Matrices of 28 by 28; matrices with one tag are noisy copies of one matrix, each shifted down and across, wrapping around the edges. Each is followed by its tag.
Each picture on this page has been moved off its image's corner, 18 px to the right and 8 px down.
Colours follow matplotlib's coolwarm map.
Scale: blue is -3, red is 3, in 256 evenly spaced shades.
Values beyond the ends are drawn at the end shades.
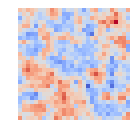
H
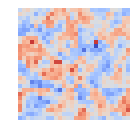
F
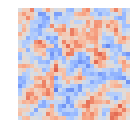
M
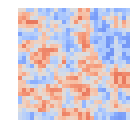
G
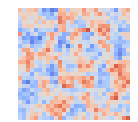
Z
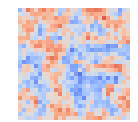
G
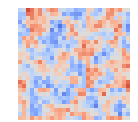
Z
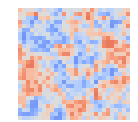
H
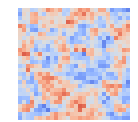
H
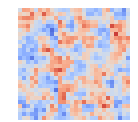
Z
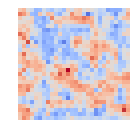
G
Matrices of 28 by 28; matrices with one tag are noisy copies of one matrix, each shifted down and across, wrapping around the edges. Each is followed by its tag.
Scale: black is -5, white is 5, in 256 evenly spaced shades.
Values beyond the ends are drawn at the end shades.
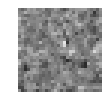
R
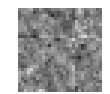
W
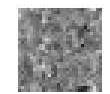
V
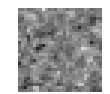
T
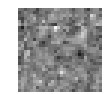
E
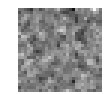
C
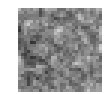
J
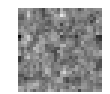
V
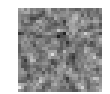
C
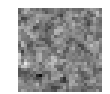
R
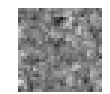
V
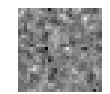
C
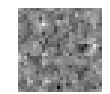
V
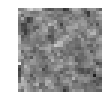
W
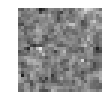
T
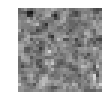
R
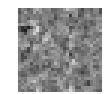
V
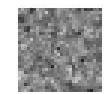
R
